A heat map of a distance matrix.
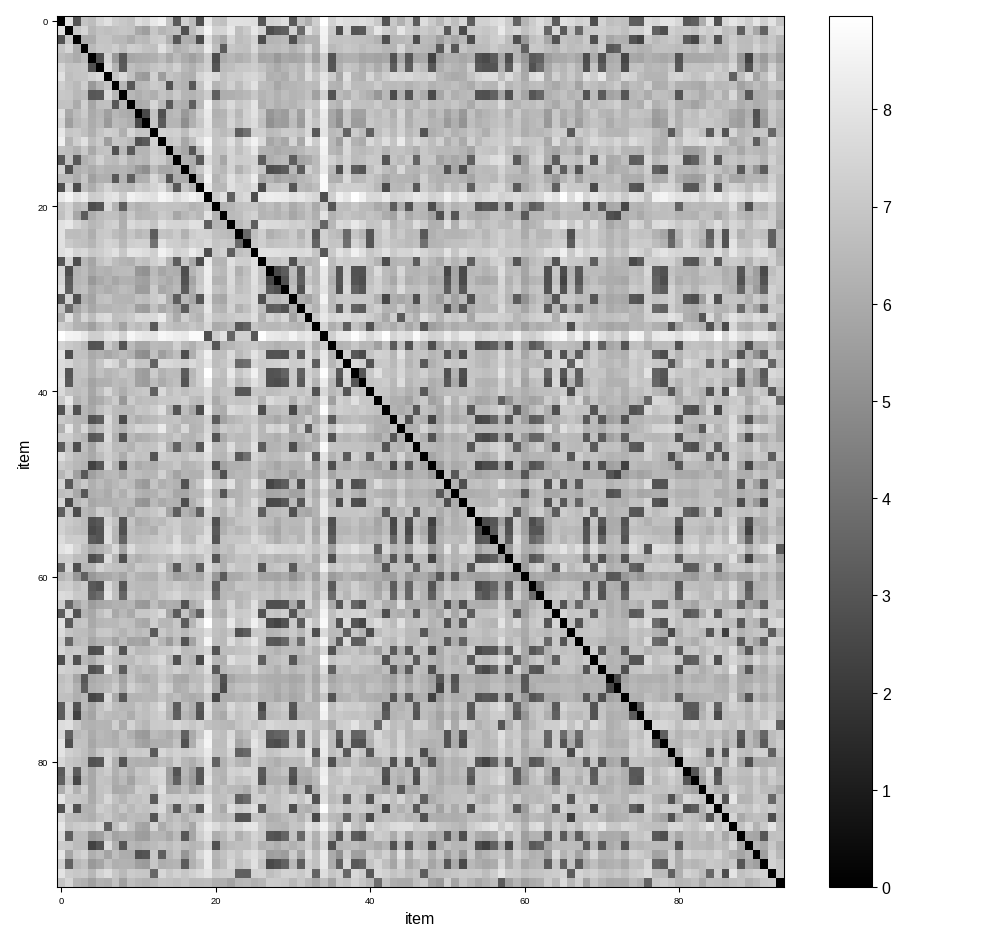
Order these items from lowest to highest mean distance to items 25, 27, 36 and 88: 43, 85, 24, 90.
90, 43, 24, 85
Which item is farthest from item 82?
34
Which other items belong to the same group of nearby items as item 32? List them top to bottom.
44, 83
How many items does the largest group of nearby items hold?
19
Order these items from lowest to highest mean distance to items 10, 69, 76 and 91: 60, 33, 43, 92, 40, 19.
60, 43, 33, 40, 92, 19
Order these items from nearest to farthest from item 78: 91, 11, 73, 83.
91, 11, 73, 83
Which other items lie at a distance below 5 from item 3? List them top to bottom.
21, 49, 51, 60, 71, 72
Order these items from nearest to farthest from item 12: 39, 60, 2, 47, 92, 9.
47, 92, 60, 39, 2, 9
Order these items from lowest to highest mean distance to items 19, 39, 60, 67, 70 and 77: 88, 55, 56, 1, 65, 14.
88, 65, 1, 55, 56, 14
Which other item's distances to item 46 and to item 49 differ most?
72
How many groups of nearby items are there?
11
